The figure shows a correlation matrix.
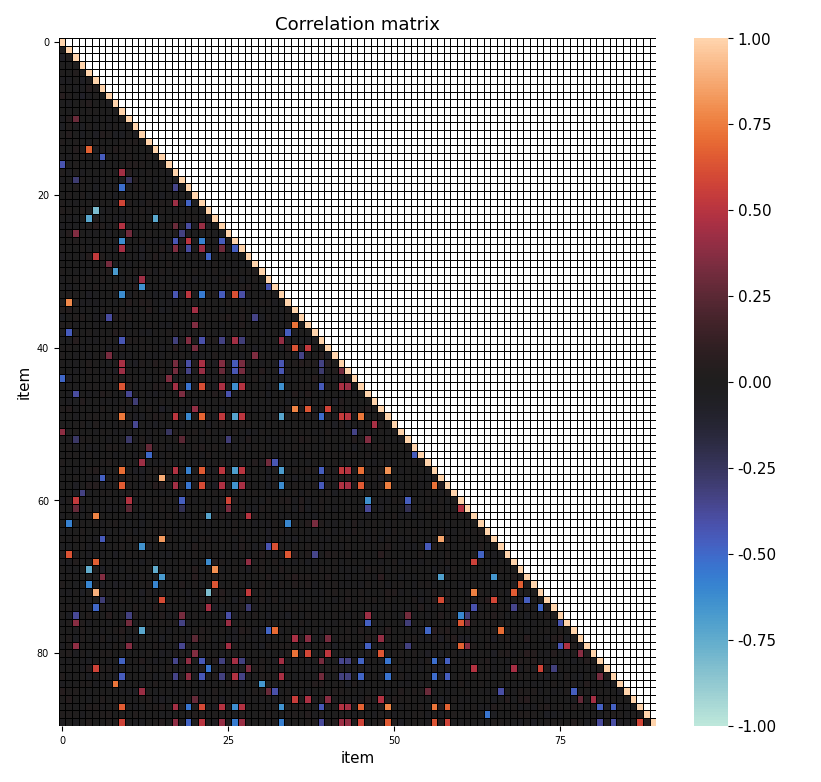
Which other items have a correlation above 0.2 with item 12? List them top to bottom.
31, 55, 85
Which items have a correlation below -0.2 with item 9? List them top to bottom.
19, 26, 33, 39, 81, 83
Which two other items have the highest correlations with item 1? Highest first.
34, 67
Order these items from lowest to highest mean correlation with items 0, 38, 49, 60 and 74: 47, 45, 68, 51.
68, 47, 51, 45
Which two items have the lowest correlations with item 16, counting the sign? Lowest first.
0, 51
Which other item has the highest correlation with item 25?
60
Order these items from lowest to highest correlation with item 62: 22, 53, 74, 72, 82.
22, 74, 53, 82, 72
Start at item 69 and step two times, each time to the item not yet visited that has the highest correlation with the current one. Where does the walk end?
71
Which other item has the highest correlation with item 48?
35
